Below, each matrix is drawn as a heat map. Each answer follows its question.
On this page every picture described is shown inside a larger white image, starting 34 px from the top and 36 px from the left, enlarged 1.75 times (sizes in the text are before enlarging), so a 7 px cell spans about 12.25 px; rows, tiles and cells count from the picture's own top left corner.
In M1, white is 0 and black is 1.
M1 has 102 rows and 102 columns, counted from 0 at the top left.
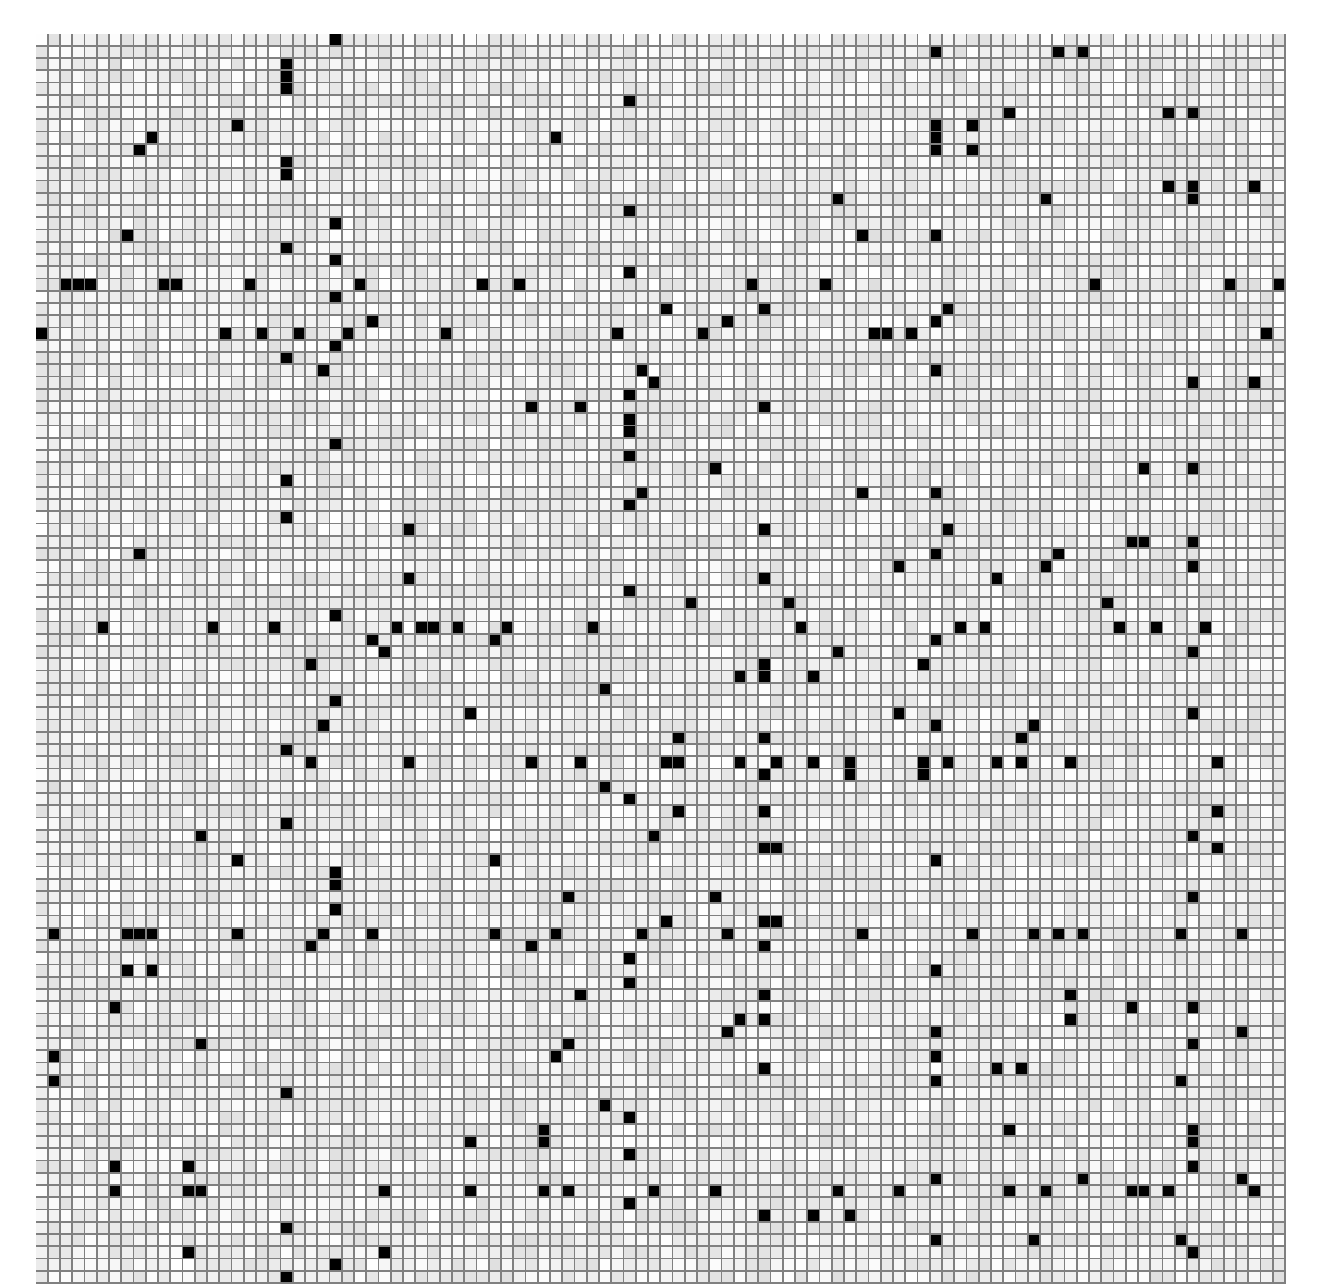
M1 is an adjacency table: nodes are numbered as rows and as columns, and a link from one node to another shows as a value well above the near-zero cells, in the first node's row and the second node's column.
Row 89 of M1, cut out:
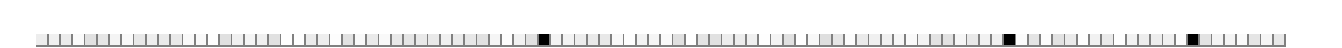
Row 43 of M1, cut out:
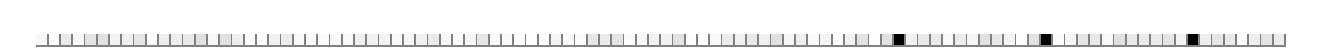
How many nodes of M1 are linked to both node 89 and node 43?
1
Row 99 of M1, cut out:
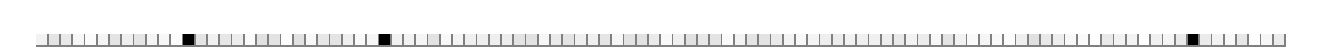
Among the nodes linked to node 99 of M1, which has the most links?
node 94
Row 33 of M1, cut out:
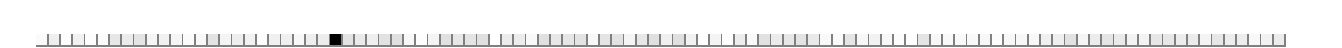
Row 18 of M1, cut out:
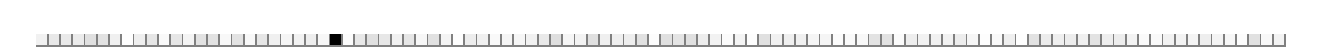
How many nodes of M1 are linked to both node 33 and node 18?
1
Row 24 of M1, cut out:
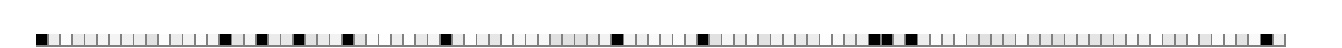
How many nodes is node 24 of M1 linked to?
12
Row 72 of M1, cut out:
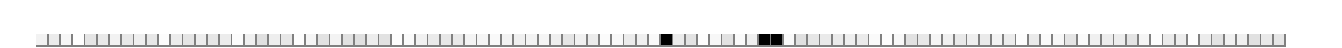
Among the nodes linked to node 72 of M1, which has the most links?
node 59
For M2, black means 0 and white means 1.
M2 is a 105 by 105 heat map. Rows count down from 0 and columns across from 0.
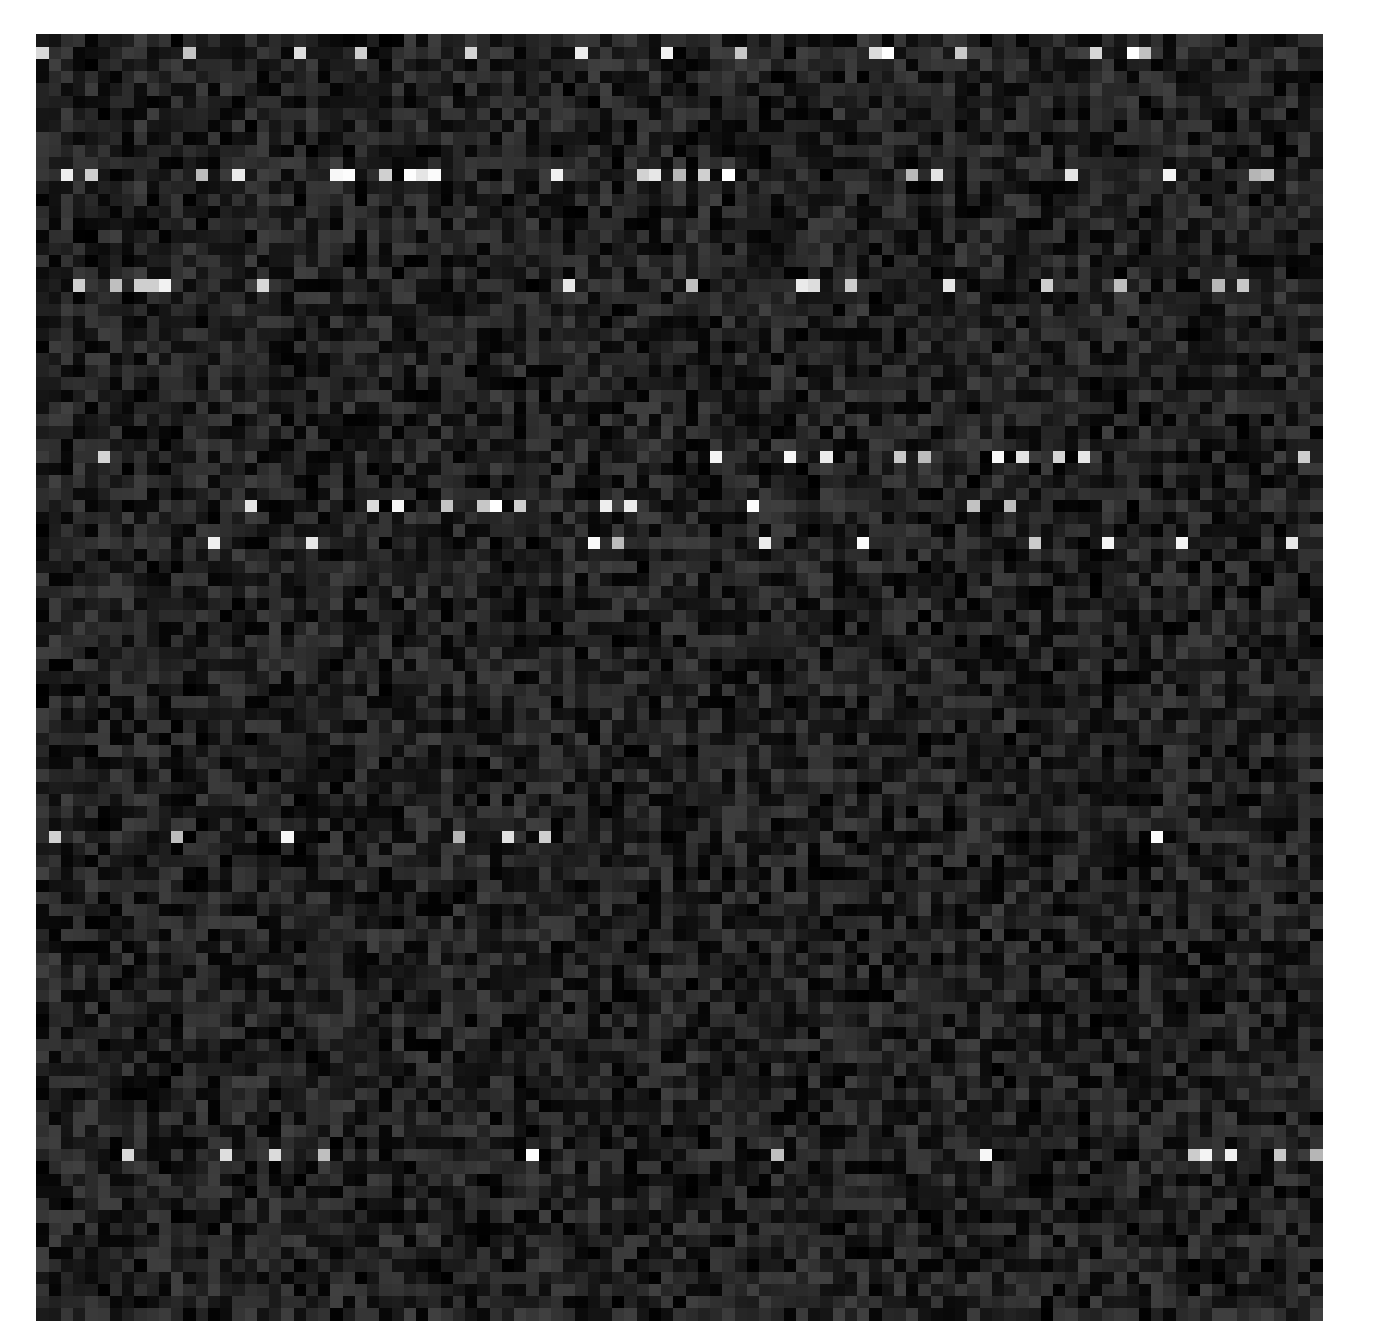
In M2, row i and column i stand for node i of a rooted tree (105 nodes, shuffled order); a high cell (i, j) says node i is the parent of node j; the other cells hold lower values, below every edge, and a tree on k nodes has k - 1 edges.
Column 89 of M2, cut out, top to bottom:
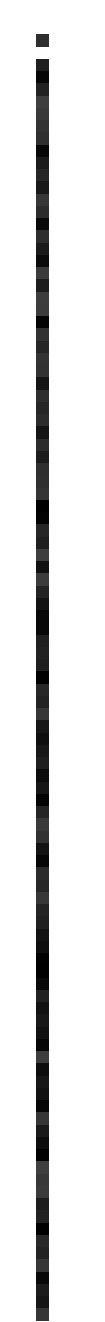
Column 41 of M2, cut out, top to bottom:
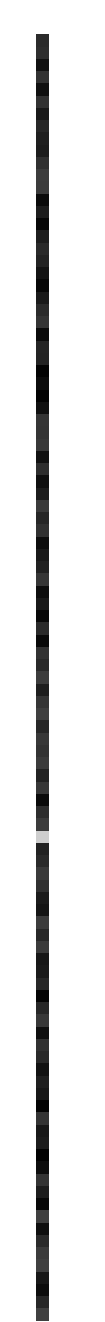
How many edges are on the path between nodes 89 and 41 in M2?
3
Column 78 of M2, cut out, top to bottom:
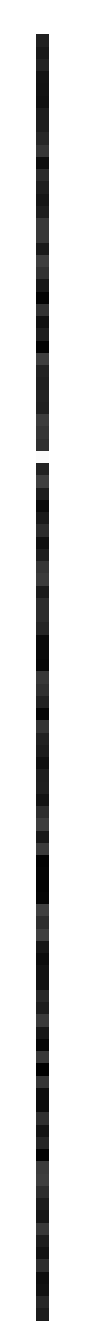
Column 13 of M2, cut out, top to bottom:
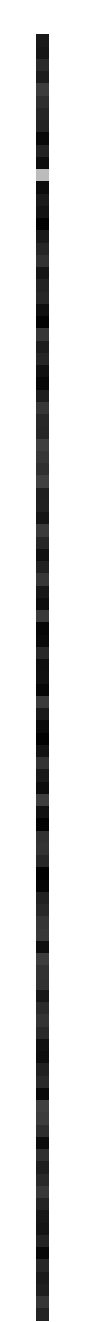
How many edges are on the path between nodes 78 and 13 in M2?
4
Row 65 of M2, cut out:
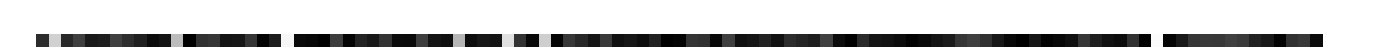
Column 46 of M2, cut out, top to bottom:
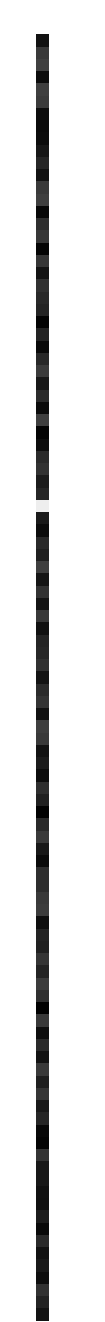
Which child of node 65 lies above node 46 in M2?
38
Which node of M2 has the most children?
11
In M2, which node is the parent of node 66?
20
